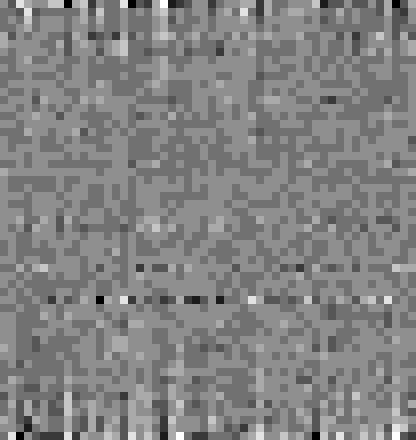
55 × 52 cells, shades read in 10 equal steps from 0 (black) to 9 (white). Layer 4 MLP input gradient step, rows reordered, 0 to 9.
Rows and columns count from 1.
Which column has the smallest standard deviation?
44
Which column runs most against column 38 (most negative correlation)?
6
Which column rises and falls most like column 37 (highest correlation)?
13
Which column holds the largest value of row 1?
21
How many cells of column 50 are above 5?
9
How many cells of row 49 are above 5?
4
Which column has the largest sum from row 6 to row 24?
16
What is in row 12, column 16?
4
